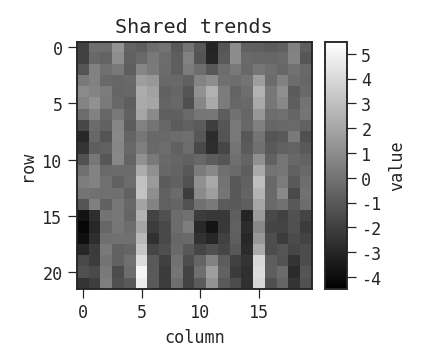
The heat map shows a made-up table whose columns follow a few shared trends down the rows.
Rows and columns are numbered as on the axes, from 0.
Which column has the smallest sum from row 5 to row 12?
0
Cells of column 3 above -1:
20
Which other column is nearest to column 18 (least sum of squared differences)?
7
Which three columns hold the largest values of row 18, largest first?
5, 15, 2
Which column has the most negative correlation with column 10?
9
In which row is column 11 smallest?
16
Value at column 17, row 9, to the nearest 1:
-1
